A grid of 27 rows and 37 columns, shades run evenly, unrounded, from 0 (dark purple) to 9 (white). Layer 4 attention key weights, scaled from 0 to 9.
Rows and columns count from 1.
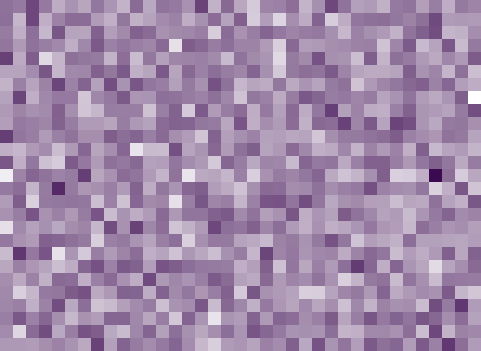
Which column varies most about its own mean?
34
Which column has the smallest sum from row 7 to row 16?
5
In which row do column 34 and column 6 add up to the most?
21
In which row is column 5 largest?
20
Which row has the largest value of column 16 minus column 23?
27
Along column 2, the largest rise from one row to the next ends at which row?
26
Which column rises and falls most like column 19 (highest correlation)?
3
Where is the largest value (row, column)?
8, 37
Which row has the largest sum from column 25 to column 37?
12
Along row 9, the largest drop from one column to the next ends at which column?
16
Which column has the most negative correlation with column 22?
10
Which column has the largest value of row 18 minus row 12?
14
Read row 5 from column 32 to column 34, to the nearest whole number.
4 5 6
